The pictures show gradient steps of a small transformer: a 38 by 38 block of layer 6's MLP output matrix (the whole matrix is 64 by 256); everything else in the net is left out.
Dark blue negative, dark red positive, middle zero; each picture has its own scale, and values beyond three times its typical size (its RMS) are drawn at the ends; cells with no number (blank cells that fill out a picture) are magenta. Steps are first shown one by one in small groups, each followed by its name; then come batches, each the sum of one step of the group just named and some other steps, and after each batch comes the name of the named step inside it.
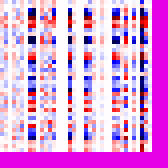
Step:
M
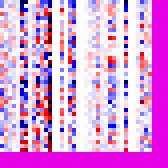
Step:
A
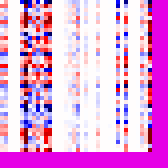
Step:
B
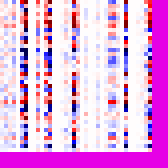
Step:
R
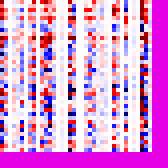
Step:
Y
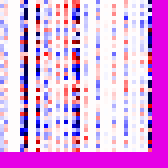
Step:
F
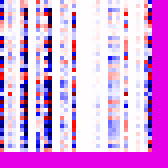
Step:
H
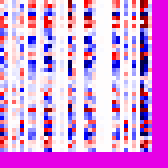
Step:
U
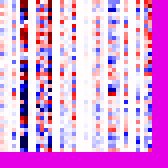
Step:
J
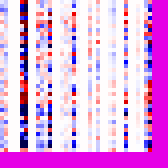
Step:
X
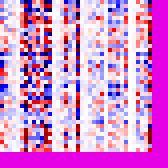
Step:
B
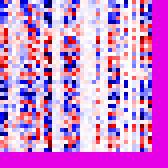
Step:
A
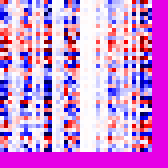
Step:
H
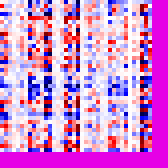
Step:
Y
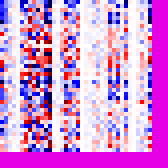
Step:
A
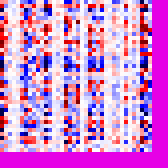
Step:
F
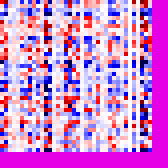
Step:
U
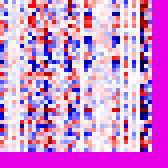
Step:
U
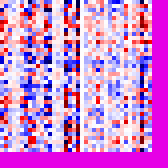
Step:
H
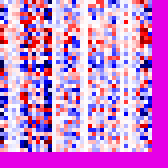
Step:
X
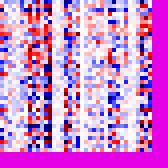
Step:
A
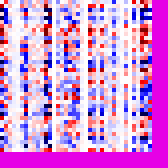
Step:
H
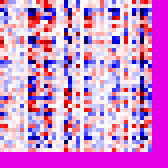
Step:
M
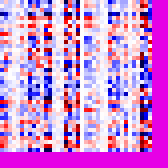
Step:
U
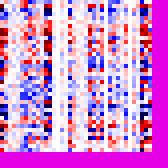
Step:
J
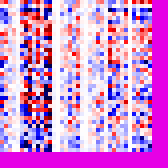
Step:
X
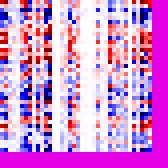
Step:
J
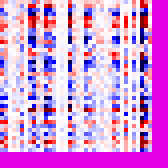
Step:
U
